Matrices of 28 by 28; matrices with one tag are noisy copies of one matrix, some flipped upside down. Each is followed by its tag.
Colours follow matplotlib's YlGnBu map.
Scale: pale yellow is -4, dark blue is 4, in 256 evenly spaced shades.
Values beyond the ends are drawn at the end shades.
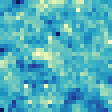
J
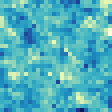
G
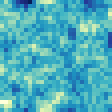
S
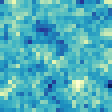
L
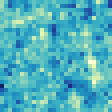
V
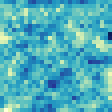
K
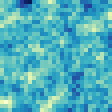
S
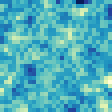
G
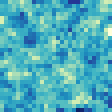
G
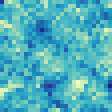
L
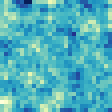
S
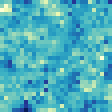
S
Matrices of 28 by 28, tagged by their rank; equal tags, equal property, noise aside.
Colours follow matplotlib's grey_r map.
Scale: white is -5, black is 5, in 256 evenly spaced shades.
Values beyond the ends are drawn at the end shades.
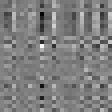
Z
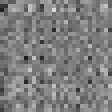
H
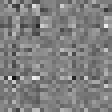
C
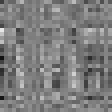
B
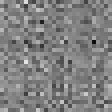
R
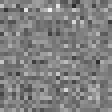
H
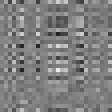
Z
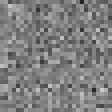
R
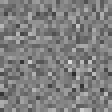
R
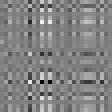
Z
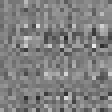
C
